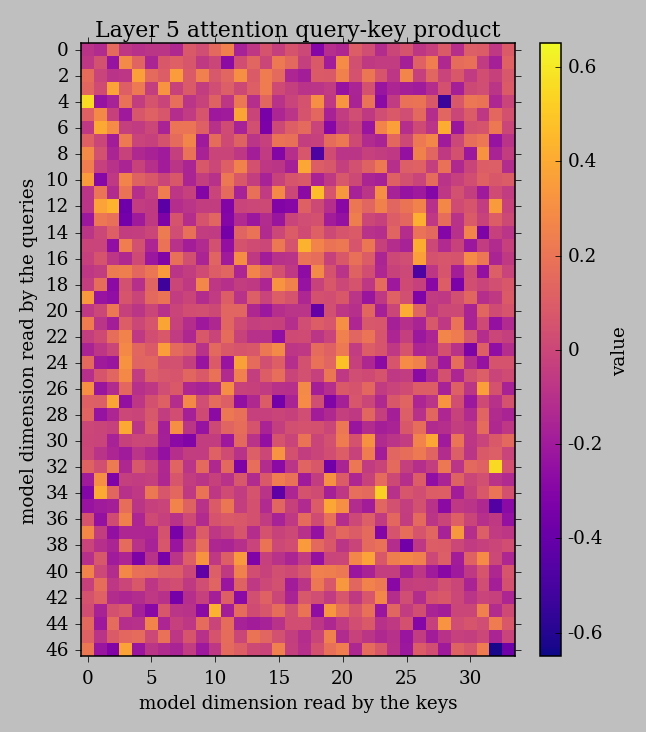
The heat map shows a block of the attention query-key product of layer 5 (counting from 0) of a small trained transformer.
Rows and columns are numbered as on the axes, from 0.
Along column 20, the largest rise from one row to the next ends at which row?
4
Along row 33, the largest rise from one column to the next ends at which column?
1
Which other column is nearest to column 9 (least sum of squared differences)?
21
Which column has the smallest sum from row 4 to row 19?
14
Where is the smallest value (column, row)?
32, 46
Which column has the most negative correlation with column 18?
31
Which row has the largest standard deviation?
12
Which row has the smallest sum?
8
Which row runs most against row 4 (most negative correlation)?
6
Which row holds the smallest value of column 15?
34
